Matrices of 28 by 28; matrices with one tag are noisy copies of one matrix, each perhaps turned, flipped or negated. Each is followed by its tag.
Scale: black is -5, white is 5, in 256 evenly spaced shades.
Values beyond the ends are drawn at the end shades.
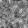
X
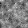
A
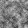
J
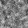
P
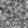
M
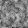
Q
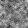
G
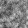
J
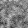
J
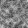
X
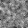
M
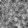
M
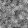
X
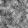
J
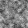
G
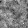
J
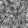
M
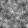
A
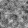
X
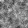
A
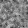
M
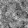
J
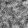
P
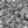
M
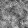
J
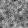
G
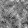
J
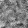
P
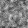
Q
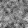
G
